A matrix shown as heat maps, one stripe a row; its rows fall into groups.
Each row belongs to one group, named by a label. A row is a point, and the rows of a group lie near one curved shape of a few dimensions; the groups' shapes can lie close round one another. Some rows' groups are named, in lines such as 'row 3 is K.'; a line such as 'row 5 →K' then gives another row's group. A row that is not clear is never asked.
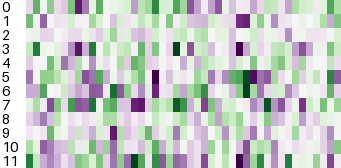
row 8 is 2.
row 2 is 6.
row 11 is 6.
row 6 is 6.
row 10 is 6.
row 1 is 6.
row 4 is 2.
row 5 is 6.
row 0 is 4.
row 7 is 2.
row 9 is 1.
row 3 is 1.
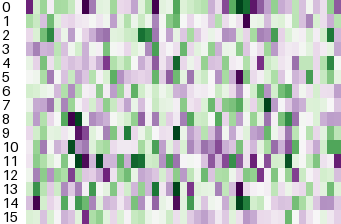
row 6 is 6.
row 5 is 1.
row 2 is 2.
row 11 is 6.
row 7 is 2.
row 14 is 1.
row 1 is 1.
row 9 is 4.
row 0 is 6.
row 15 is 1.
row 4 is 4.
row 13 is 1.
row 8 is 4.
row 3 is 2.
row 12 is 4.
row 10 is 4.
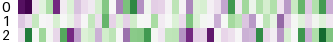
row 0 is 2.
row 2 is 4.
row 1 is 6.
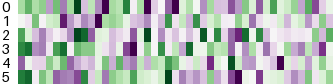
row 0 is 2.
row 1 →4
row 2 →6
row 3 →2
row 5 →1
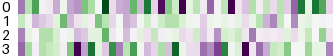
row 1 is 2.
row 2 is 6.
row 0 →1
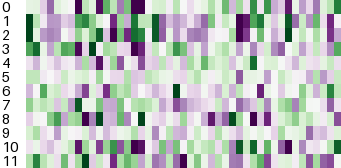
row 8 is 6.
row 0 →6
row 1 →6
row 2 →6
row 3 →2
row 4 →6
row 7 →6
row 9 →2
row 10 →6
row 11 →2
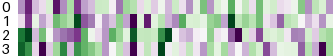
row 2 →1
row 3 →2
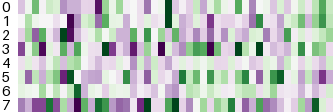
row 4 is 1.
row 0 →4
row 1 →4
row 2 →4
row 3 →1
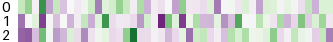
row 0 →2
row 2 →2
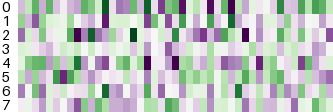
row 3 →2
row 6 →1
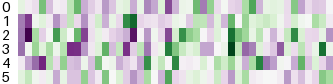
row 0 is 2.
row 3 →6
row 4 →2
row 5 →1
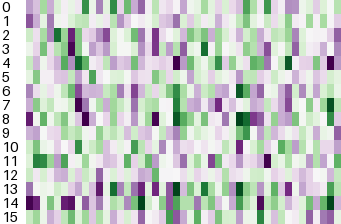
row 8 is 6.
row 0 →1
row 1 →1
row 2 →4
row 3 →4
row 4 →4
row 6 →6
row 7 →4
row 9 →1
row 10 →6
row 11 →2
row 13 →6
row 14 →2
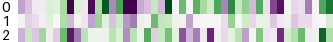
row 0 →6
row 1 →6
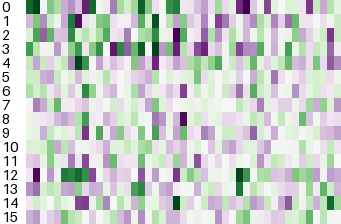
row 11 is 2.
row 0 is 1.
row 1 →4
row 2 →4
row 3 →6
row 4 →4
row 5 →2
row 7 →2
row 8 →2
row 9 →6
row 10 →2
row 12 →1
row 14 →4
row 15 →1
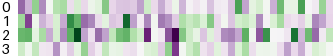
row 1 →4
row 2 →2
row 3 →1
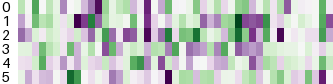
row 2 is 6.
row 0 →4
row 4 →2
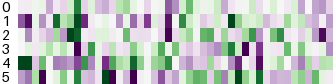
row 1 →1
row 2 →4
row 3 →6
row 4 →1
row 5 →1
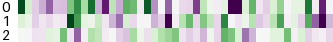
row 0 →6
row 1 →4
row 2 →6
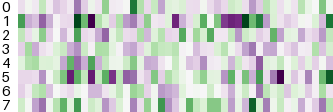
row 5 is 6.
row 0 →2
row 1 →6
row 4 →6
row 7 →2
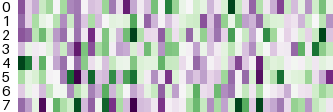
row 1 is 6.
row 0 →6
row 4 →1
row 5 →6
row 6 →1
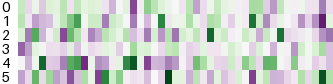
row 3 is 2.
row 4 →2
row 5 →4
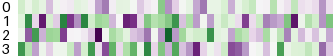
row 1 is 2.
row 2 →4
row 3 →6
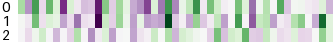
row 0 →4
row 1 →4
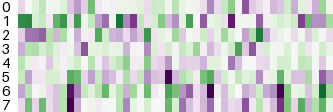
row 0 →6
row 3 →6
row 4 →6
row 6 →4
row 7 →4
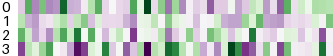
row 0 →4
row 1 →6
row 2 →2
